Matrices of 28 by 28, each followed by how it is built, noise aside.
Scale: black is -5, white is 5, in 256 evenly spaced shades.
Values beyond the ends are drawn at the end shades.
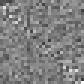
banded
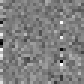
uneven columns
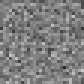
repeating columns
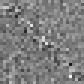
banded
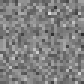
repeating columns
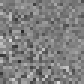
lower triangular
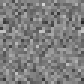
repeating columns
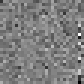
uneven columns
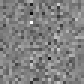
uneven columns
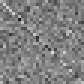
diagonal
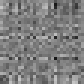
low rank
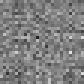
low rank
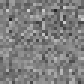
low rank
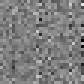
uneven columns
